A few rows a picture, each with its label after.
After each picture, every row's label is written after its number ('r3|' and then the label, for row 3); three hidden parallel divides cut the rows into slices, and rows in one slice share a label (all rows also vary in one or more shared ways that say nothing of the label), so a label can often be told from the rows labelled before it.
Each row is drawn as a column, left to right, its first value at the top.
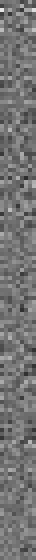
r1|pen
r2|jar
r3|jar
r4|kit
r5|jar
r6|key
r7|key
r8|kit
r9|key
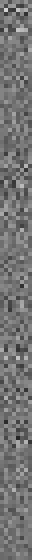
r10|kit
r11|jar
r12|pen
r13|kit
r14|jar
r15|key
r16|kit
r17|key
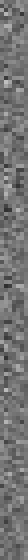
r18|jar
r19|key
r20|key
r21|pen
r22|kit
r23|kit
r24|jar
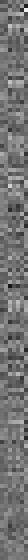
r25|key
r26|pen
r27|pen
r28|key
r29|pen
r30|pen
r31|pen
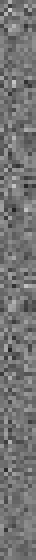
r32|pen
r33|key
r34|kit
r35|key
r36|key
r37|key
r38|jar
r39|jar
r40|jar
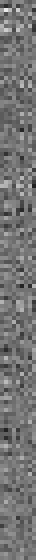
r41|pen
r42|pen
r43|key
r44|jar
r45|key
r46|jar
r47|pen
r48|key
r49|kit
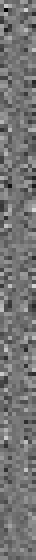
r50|kit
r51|pen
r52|kit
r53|pen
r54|pen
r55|kit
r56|kit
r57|key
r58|kit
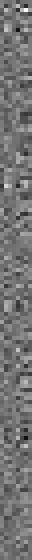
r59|kit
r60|key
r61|key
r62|jar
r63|pen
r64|key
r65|key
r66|jar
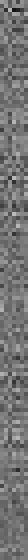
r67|kit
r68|jar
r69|key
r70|kit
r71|key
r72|kit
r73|pen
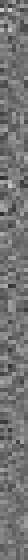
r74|pen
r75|jar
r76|key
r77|jar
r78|key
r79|kit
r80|pen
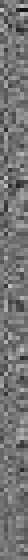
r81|key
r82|jar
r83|kit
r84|jar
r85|kit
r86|key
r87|jar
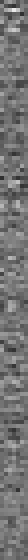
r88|key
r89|jar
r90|jar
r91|pen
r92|key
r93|kit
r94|jar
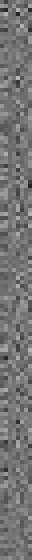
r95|pen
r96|key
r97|pen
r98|pen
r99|kit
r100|pen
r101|pen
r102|kit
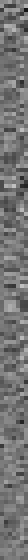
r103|kit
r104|jar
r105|jar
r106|pen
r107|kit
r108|kit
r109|kit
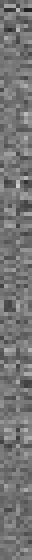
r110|key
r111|jar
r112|jar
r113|pen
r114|key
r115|jar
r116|kit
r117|kit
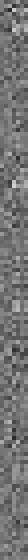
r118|kit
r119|pen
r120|jar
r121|key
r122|kit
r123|key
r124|key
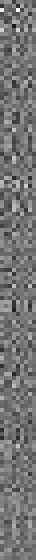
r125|pen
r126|kit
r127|kit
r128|key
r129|key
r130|kit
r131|key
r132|jar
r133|pen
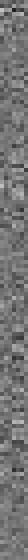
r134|key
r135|jar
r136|pen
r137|key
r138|key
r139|key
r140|kit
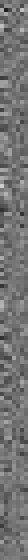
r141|key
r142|pen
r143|pen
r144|jar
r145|jar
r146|key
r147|key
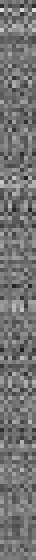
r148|pen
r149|pen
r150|key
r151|pen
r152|key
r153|kit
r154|key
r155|key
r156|key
